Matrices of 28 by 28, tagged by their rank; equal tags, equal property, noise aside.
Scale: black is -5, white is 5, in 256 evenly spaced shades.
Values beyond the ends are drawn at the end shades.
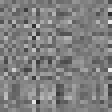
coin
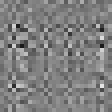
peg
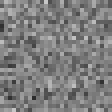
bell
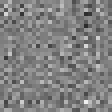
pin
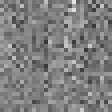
bell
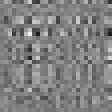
peg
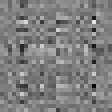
peg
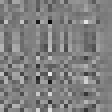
peg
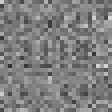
pin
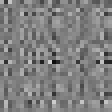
coin
